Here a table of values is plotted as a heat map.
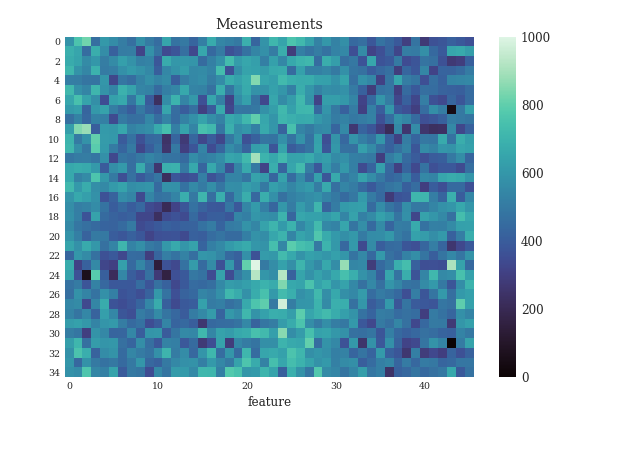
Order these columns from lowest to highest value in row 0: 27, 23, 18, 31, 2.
18, 31, 27, 23, 2
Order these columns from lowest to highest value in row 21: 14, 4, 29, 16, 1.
4, 16, 1, 14, 29
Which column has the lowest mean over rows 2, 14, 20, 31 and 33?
43
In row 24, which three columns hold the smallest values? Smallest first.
2, 11, 5
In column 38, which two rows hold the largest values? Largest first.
23, 24
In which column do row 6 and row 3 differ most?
22
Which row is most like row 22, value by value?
19
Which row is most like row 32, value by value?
0
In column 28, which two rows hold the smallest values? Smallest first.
6, 13
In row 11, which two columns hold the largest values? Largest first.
3, 0
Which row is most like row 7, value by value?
31
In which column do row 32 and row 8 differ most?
21
